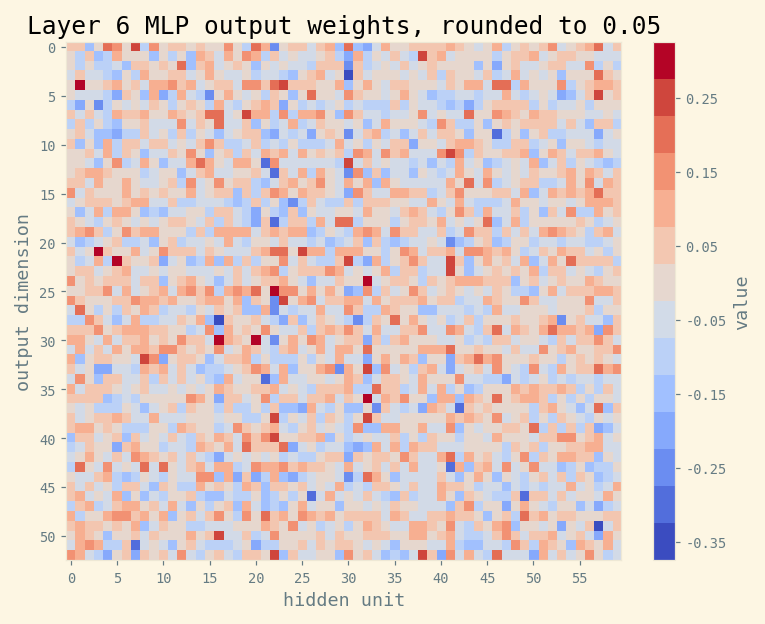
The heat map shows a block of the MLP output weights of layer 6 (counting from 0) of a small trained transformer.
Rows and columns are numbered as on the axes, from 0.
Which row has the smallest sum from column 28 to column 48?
20
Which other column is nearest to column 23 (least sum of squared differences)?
25
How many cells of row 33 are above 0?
25
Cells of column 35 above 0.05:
6
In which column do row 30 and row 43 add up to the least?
41
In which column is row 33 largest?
32
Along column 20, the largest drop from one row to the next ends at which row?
44
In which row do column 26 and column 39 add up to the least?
46
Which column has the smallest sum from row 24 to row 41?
16
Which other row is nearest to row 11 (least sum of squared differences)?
15
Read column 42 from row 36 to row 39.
-0.15 -0.3 0.05 -0.15
